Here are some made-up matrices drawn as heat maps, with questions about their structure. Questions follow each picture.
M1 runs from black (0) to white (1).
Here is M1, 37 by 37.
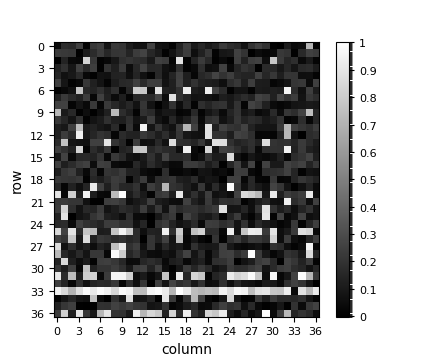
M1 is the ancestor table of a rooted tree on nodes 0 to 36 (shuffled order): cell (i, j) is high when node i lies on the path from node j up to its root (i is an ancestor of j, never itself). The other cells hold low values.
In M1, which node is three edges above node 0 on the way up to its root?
28
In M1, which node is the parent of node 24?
15
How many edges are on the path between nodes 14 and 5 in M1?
8
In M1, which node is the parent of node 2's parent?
20
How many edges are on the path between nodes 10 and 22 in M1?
7
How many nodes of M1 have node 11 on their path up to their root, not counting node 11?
5
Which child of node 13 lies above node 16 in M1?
7
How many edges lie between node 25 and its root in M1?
2
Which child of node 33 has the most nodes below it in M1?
31
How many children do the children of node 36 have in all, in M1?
3
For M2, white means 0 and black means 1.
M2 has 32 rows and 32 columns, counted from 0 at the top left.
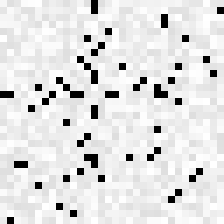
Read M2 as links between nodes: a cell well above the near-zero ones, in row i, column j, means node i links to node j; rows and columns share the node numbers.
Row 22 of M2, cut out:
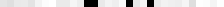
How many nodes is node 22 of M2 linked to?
4
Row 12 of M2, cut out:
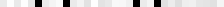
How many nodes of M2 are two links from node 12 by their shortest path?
6
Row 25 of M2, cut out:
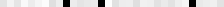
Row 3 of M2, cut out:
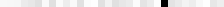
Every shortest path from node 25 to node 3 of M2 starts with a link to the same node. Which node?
node 9
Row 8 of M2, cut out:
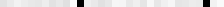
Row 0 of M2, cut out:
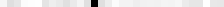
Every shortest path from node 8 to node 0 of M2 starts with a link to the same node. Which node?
node 11
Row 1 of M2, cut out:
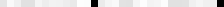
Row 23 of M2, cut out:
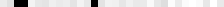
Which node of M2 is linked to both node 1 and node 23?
node 13
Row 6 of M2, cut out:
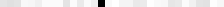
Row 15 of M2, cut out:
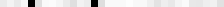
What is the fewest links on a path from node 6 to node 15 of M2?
7
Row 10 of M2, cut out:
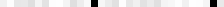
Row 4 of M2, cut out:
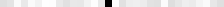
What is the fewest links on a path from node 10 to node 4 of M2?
3
